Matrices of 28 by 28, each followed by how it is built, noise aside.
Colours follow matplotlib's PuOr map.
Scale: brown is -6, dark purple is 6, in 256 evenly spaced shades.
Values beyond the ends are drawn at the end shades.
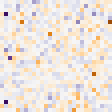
sparse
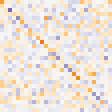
diagonal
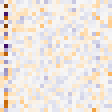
uneven columns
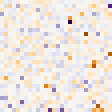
sparse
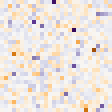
sparse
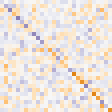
diagonal
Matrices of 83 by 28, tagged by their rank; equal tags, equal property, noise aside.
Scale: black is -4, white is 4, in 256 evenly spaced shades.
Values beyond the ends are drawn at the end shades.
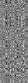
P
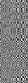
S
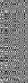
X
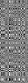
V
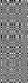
S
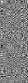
X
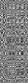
X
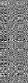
P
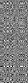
P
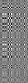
S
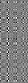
S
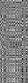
V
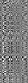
P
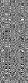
X
